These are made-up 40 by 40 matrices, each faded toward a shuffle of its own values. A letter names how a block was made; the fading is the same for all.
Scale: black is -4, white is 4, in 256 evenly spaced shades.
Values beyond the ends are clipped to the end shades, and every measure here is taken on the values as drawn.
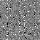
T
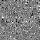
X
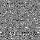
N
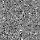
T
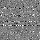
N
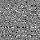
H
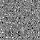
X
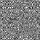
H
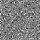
X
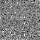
T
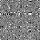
H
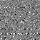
N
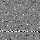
N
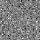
X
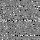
N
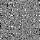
T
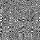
H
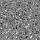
X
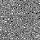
X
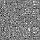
X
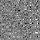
T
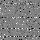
N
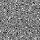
X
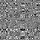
H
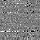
H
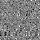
X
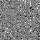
T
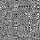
H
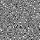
X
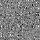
X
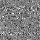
N
